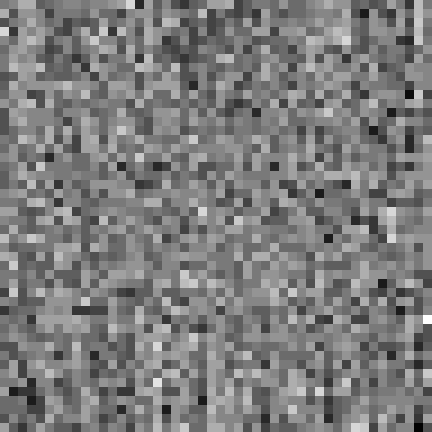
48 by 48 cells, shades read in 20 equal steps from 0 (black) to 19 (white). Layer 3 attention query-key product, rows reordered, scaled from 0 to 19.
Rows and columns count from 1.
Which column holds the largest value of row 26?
41
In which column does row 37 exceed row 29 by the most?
13
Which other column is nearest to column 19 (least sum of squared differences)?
14
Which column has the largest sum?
18
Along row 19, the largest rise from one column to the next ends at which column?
5
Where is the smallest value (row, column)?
48, 47
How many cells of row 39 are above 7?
35
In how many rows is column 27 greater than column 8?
23
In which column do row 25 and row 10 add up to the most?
8
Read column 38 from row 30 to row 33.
7 11 6 7
